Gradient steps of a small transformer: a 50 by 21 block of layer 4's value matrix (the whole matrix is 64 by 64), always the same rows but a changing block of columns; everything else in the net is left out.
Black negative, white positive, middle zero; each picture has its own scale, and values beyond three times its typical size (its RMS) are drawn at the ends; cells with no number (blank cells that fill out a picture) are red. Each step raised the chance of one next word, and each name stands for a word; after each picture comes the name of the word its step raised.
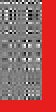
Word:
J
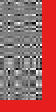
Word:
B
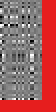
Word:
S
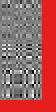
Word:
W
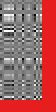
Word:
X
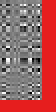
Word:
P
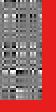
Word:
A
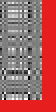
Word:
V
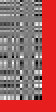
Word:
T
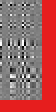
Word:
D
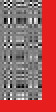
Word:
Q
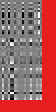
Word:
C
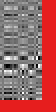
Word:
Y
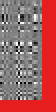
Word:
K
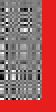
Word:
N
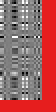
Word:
V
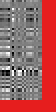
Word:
A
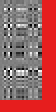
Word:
A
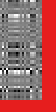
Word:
A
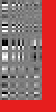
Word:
D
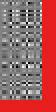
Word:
J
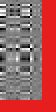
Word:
P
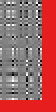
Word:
V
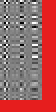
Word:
B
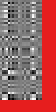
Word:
V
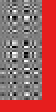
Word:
K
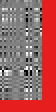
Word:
A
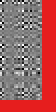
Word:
B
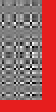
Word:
K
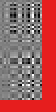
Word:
C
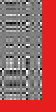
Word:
B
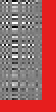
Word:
B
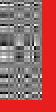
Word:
D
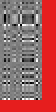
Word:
S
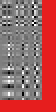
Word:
W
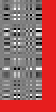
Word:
X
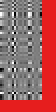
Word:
C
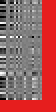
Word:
V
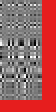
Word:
D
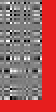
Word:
J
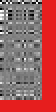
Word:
J
